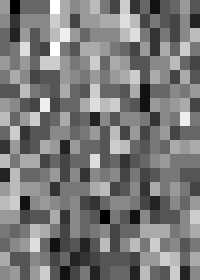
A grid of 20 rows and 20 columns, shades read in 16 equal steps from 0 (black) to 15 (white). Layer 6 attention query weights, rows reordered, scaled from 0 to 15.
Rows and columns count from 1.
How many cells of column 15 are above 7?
5
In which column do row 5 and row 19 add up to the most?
18
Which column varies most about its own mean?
6
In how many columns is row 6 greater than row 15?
12
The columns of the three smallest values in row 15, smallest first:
3, 16, 10
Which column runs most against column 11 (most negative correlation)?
20
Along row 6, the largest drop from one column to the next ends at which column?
15
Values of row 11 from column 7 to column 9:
2 9 6
